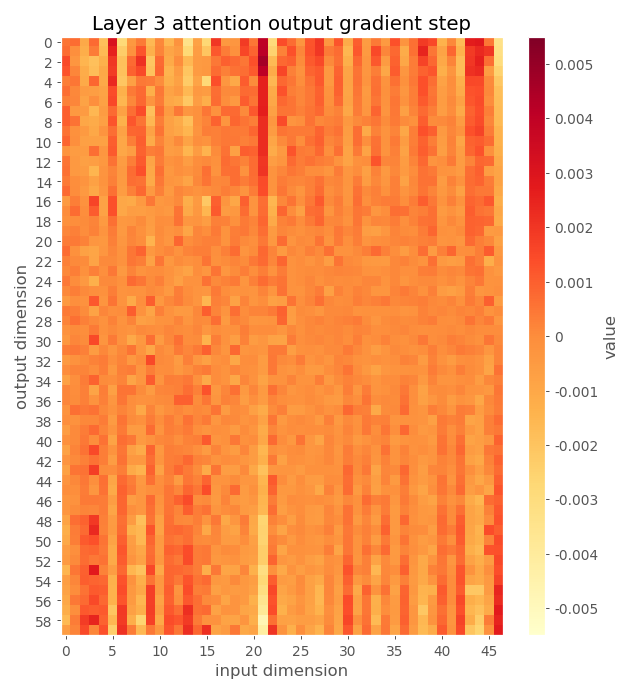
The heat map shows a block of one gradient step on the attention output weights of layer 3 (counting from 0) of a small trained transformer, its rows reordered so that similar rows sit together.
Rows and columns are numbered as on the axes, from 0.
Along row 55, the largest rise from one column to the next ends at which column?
22
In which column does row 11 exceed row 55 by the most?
21
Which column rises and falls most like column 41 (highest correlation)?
28
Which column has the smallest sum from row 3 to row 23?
46
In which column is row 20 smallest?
9
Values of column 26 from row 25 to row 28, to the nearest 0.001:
0 0 0 0
